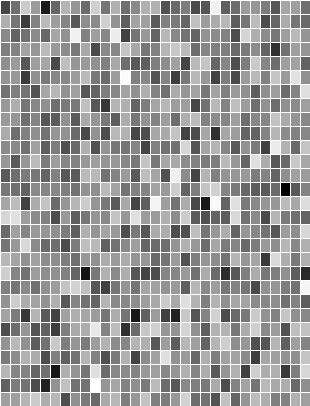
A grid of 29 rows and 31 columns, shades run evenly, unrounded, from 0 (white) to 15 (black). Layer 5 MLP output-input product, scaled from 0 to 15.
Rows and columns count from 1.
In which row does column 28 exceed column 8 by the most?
3
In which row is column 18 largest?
23
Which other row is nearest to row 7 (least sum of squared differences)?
21
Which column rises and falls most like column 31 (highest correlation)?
9
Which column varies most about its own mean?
22
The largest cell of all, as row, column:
14, 29
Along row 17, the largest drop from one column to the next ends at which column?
20
